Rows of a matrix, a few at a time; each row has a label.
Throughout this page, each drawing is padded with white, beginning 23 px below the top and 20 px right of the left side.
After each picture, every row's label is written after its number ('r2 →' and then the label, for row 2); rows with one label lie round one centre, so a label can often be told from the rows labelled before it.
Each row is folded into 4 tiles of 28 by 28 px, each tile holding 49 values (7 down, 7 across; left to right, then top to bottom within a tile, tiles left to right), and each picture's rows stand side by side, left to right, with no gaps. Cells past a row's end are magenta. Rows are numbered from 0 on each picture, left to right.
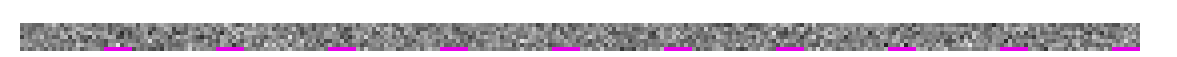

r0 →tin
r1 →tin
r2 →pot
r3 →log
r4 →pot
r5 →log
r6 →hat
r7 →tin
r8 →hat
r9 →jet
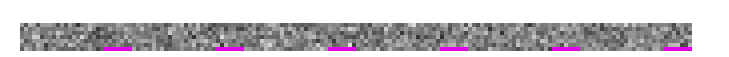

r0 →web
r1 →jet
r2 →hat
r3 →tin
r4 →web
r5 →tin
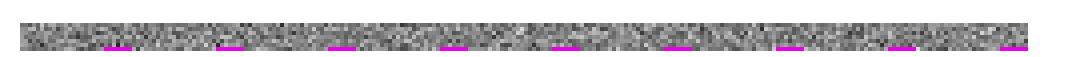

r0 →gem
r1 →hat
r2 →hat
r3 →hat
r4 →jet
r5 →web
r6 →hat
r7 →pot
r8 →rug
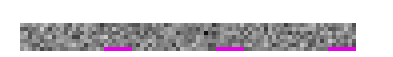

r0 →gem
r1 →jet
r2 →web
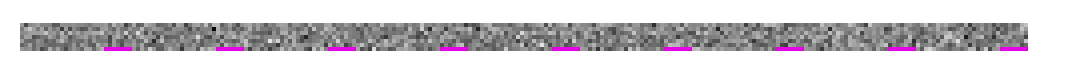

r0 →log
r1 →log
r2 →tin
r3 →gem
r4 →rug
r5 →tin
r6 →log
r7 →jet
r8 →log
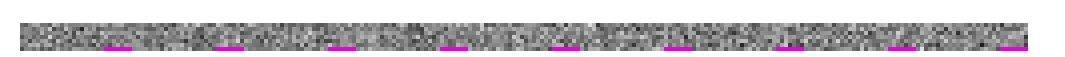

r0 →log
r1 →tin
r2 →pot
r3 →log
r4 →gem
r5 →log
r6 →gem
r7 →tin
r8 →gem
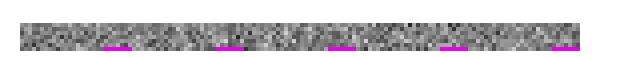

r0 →tin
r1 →gem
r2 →web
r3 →jet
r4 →gem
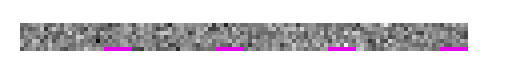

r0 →log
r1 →jet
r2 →jet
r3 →pot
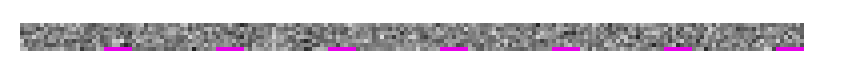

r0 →tin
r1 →hat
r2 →log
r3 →tin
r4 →pot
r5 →gem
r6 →rug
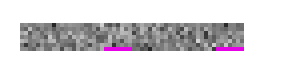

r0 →log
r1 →jet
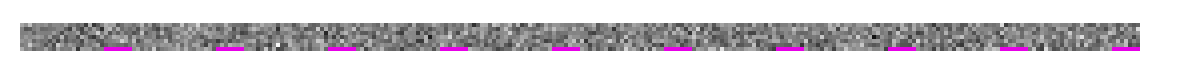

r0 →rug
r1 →tin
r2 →jet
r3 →log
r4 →rug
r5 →tin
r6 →web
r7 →tin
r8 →tin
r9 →web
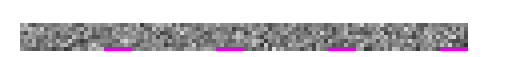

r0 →log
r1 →log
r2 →jet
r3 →gem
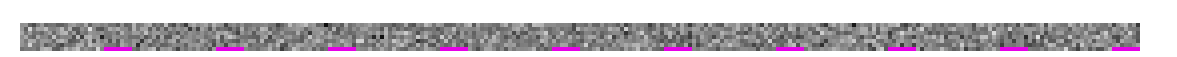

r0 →jet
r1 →log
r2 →jet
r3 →log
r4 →tin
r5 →hat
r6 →pot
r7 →gem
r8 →hat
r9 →hat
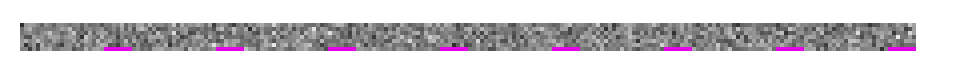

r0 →jet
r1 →jet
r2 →pot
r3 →gem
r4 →hat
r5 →jet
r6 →hat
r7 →gem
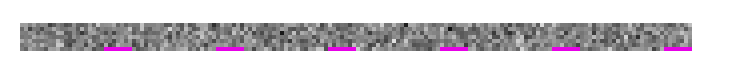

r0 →web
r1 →jet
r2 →tin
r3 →gem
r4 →gem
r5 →jet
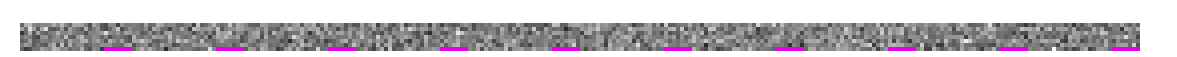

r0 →pot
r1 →gem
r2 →tin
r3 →jet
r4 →rug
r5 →jet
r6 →gem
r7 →gem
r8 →gem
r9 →hat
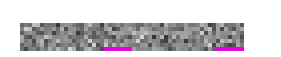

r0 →jet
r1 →rug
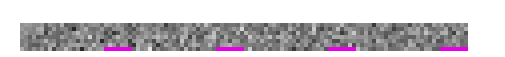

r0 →hat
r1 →gem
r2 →web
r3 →pot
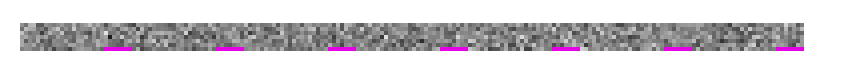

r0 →web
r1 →jet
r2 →web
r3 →log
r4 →rug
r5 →log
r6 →web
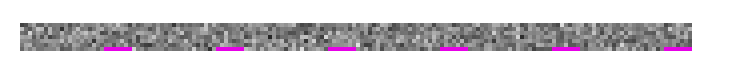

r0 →hat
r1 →gem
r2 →log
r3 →pot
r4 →pot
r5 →web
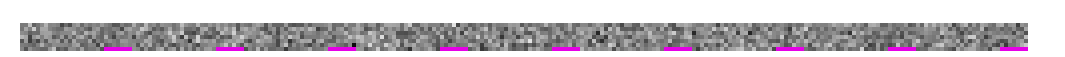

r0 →pot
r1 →jet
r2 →web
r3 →web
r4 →pot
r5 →log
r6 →jet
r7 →tin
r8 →tin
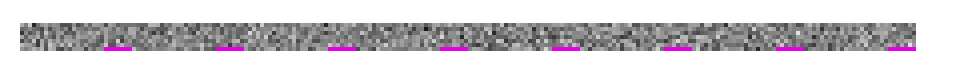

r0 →pot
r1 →rug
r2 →jet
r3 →pot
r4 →tin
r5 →rug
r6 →gem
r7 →tin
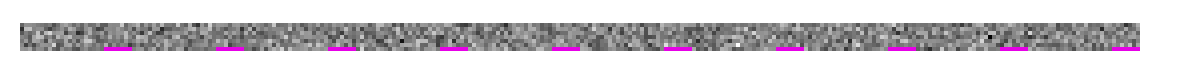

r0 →jet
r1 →gem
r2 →hat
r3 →tin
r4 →hat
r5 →gem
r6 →hat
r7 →rug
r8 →hat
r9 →gem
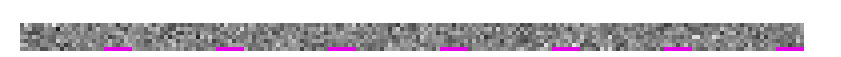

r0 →pot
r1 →pot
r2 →jet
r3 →jet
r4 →log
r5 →jet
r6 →web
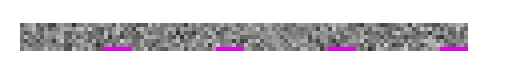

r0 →web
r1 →jet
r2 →pot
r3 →jet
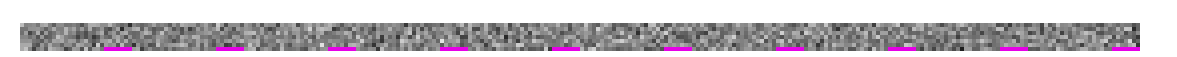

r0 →gem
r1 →rug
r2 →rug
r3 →gem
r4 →rug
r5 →pot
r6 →gem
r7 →pot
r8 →jet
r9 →hat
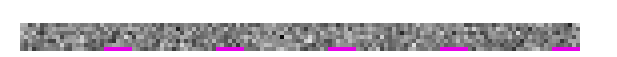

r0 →web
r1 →rug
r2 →jet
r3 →web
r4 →log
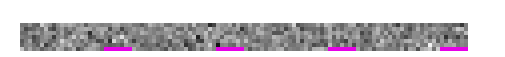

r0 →rug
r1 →rug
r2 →log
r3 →hat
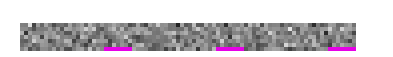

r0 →web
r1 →rug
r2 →hat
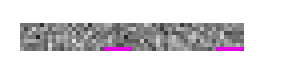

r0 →gem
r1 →hat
